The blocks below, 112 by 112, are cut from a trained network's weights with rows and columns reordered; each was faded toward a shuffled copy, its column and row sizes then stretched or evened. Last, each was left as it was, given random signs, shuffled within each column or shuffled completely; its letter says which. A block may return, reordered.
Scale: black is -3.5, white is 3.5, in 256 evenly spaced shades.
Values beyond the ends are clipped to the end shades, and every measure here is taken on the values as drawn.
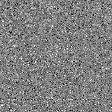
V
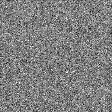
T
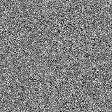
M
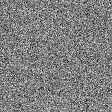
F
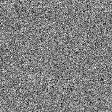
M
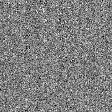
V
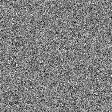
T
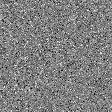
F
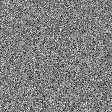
F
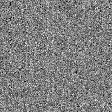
V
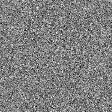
M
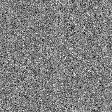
T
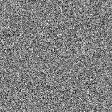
V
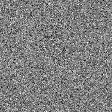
T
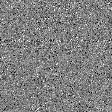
M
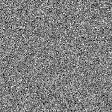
V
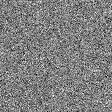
F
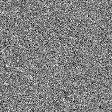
M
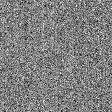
T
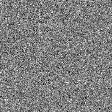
M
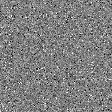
V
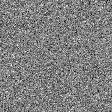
F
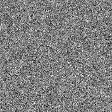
M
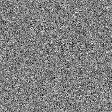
M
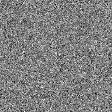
M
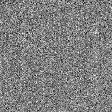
V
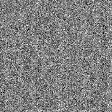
V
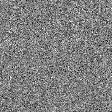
M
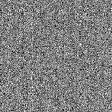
V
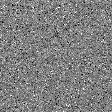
T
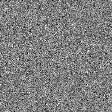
M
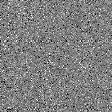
V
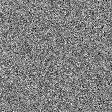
F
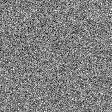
F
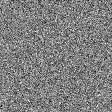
F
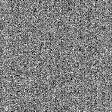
V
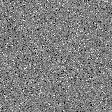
F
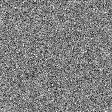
F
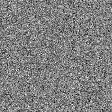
T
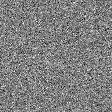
F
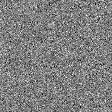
M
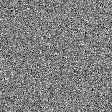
F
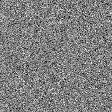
V
